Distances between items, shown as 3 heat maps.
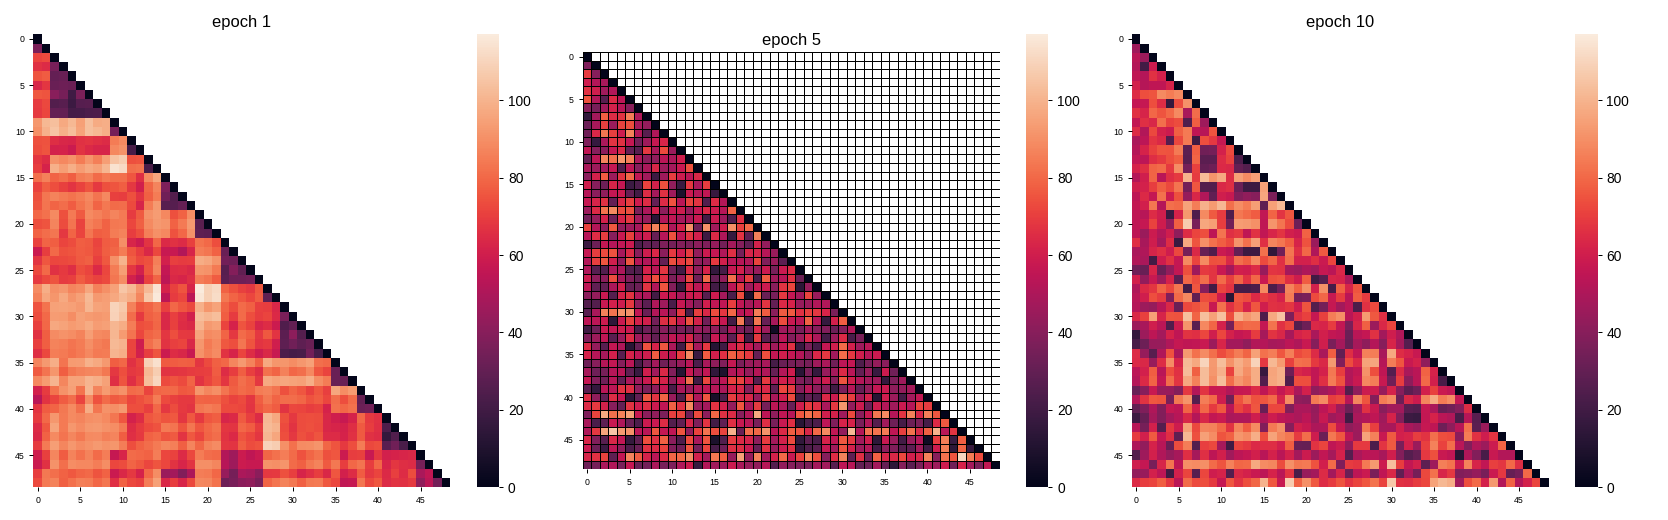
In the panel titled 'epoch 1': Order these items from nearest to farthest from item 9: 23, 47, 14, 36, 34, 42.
47, 36, 23, 42, 34, 14
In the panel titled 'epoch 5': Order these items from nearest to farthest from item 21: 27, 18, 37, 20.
37, 27, 18, 20
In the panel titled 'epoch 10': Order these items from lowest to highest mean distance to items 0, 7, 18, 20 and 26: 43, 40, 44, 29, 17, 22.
40, 44, 29, 22, 43, 17
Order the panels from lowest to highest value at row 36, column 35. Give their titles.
epoch 1, epoch 5, epoch 10
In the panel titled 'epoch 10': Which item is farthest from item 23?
35
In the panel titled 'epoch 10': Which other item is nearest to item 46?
34
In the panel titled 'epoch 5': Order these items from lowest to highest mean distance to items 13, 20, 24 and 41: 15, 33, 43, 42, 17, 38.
38, 33, 43, 15, 17, 42
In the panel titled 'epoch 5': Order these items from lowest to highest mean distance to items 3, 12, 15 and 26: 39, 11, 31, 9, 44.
11, 39, 31, 9, 44
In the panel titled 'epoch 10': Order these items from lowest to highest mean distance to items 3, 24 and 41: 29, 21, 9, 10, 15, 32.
32, 29, 21, 15, 10, 9
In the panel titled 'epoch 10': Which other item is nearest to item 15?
36
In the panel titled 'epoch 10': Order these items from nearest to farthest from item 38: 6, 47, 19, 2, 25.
25, 47, 19, 2, 6
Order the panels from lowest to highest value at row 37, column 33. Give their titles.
epoch 5, epoch 10, epoch 1
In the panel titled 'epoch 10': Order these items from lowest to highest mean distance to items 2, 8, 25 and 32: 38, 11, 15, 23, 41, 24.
41, 38, 23, 24, 11, 15
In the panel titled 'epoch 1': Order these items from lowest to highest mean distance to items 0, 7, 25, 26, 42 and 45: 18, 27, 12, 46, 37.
46, 12, 18, 37, 27
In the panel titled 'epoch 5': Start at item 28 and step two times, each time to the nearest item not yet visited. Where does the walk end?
8
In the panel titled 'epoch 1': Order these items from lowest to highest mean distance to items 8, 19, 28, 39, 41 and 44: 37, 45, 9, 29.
45, 37, 29, 9
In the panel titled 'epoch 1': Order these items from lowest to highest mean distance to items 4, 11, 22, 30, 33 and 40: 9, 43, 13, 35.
43, 13, 35, 9
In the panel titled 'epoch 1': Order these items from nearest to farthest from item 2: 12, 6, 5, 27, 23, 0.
5, 6, 12, 0, 23, 27
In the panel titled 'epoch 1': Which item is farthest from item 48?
14
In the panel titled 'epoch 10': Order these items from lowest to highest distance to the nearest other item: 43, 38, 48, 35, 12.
38, 12, 43, 35, 48
